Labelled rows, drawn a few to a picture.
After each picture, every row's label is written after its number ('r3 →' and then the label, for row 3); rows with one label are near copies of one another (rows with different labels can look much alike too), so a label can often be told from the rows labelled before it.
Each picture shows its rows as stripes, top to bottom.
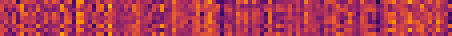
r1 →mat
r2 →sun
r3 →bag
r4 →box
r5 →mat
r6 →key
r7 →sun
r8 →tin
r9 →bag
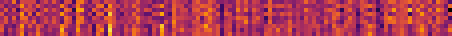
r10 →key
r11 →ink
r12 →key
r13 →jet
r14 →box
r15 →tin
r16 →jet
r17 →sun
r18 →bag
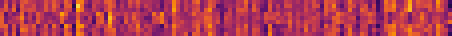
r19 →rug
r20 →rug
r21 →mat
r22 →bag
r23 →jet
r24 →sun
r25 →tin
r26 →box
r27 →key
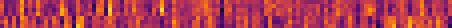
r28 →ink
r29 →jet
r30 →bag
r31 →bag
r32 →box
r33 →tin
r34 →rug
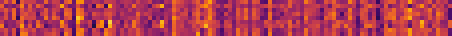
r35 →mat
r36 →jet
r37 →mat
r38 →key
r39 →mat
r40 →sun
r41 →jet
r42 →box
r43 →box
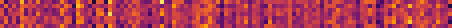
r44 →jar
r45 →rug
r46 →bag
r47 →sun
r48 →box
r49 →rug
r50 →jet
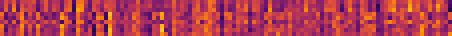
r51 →key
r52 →key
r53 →key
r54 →jar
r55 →bag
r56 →box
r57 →jet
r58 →jar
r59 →sun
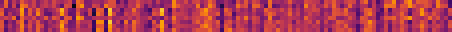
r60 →rug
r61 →box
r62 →jet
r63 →jet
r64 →mat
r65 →bag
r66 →jet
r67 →bag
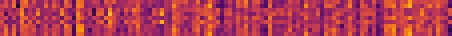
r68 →box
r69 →mat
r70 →sun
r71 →jar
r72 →box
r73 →ink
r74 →tin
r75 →rug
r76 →mat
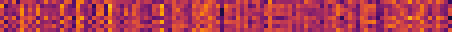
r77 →key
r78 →jar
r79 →ink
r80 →ink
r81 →key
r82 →jar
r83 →box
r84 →ink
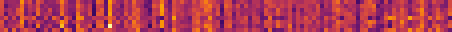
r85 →jet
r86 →jar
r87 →sun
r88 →sun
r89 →tin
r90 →bag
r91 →sun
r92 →tin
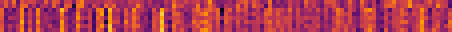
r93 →mat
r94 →box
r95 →bag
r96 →ink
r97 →jar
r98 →ink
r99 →sun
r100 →jet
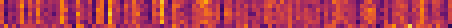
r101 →jet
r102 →ink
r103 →bag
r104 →jar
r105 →bag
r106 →jet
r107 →rug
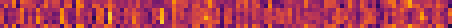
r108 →mat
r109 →key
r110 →ink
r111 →sun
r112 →jet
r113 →bag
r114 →key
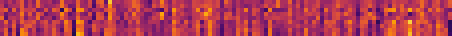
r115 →sun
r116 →sun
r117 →tin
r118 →jet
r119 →jar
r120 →rug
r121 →key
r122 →box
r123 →box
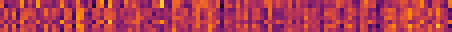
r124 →ink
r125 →ink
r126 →key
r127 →key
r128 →box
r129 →sun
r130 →key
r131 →tin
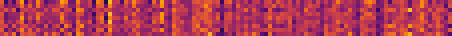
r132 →bag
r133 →jet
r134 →mat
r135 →jet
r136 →ink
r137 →sun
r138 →tin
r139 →ink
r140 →mat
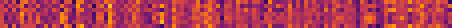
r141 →box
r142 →sun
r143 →tin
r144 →jet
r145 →bag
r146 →jet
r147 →tin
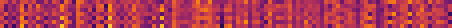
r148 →tin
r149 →bag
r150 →jet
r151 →rug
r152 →bag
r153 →box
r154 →bag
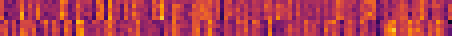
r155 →bag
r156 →ink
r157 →ink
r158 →bag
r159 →ink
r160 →key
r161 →tin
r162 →tin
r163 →tin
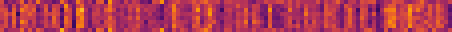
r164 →jar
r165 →tin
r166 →tin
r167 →mat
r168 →tin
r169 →box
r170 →tin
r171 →jet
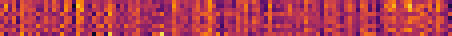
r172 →mat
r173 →rug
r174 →tin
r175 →jar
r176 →key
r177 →key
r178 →ink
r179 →mat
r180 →jar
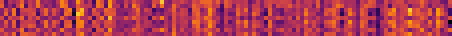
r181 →jar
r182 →bag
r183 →key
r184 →key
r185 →sun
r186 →key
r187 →key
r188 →sun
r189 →mat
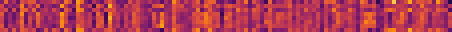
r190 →rug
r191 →jar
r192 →box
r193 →bag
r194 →bag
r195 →bag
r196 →jar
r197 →tin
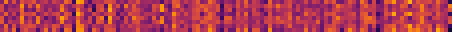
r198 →rug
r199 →ink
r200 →sun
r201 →rug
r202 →bag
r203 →jar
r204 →rug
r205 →key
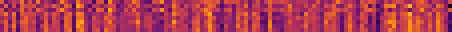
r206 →jar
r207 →rug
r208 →jet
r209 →mat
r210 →key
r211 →tin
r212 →key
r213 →key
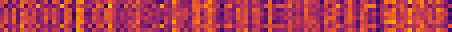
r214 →tin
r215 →bag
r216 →key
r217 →box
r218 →key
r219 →tin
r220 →jar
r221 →rug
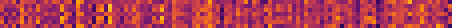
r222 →mat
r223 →sun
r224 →ink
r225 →box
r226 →bag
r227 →jar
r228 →key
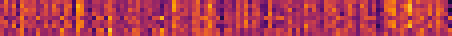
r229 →rug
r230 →mat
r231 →rug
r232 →key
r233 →ink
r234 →tin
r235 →mat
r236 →sun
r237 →sun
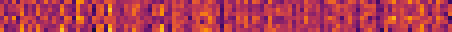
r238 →key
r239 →sun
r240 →sun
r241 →ink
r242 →key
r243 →box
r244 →ink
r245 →jet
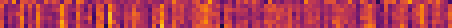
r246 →mat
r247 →jet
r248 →jet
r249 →sun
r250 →sun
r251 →jet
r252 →bag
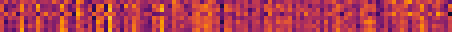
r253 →rug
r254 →ink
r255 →jar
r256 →key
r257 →sun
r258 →bag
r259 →jet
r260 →bag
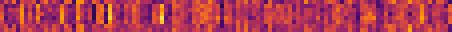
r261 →key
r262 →ink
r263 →sun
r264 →jet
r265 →jar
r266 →ink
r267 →box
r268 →mat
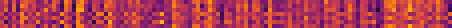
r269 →tin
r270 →box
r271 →key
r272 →ink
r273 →box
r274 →jar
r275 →tin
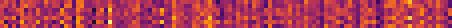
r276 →mat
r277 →tin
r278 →sun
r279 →ink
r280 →mat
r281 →jar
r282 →tin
